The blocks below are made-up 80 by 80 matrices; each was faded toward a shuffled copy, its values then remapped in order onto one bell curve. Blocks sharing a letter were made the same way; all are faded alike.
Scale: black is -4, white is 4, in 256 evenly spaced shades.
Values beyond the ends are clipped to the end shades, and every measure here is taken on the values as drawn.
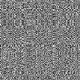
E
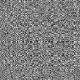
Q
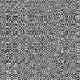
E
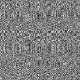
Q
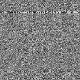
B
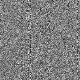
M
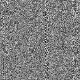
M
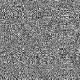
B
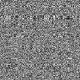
B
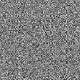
B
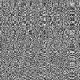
E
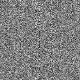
M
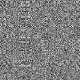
B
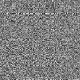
B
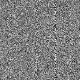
M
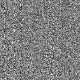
M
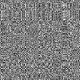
E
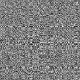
Q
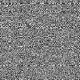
B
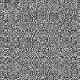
Q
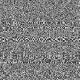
B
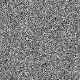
M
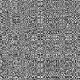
Q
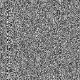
M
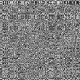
Q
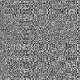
E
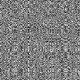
E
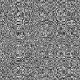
Q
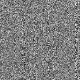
M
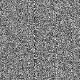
M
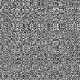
Q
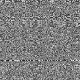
B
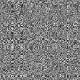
Q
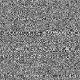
B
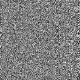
M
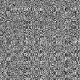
E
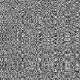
E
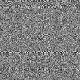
B
